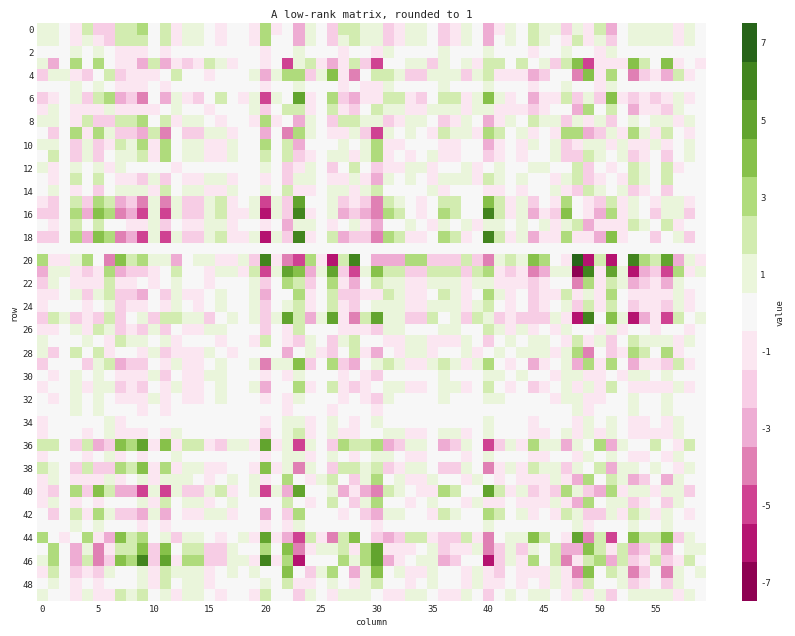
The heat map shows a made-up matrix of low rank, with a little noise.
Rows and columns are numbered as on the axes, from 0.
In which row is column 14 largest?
46
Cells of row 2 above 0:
8
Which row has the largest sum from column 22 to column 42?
21
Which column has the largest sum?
23
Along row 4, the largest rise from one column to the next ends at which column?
49
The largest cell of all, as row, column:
20, 48
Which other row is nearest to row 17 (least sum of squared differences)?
13
